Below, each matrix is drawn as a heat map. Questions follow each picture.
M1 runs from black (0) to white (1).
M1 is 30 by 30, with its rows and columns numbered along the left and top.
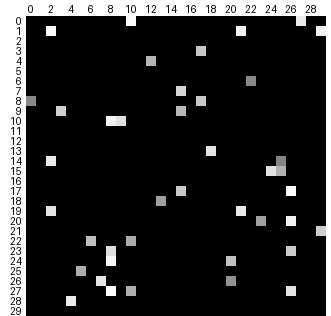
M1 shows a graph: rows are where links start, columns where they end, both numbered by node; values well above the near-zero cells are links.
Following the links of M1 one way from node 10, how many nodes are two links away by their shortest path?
4
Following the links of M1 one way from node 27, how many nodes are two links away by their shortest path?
5
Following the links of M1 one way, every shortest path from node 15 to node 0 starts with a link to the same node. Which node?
node 24
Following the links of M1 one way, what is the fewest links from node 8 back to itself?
3
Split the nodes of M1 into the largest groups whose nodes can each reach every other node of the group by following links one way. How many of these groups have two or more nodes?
3
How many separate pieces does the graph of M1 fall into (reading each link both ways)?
5
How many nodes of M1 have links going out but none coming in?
4
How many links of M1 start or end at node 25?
3
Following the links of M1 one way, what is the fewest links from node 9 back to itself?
6
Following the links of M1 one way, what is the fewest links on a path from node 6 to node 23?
7
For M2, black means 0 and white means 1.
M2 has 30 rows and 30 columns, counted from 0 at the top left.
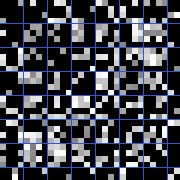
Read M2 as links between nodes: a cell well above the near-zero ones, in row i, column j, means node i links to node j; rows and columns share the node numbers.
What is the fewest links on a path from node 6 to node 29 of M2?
3
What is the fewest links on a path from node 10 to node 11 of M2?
4
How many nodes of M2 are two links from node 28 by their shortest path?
4
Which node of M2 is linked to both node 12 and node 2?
node 20
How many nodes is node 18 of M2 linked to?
7
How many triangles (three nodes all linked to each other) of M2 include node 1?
6
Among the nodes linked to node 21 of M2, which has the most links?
node 9
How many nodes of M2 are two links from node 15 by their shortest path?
4
